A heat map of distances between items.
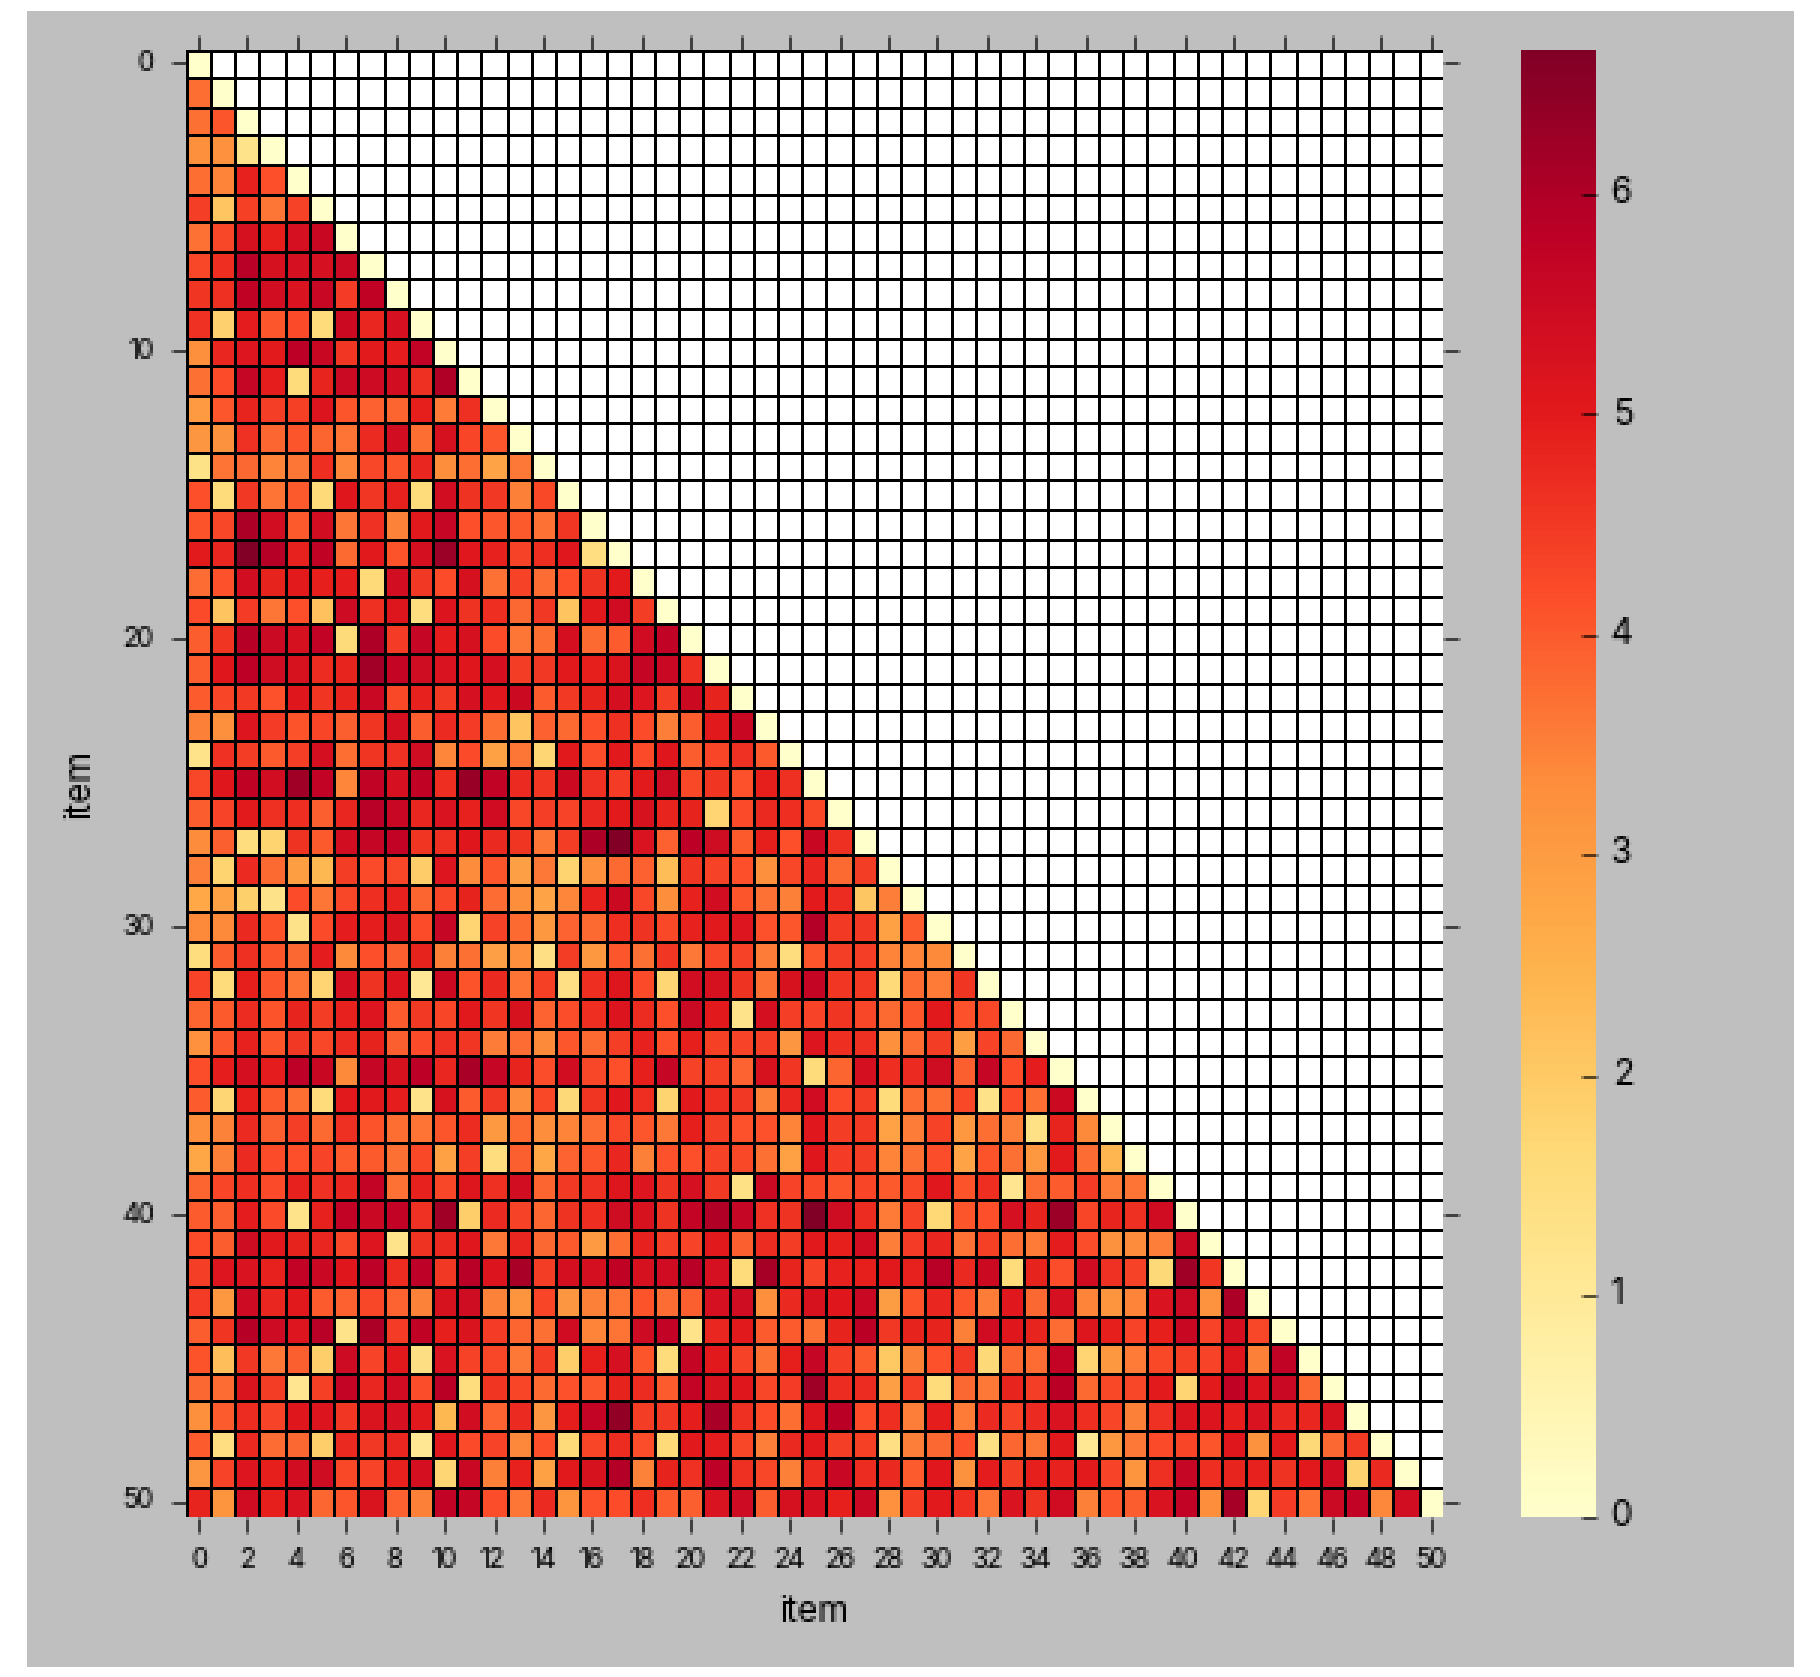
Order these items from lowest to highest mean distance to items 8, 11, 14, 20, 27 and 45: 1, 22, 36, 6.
1, 36, 6, 22
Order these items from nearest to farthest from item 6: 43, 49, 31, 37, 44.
44, 31, 43, 49, 37
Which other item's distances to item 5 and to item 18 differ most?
7
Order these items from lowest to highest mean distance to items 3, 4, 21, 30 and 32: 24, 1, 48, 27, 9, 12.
1, 48, 9, 27, 24, 12
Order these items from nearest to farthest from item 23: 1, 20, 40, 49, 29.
1, 29, 20, 49, 40
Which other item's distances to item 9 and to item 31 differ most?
24
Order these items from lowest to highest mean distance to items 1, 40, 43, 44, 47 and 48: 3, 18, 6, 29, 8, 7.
29, 6, 3, 18, 8, 7
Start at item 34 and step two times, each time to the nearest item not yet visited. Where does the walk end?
38
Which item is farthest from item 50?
42
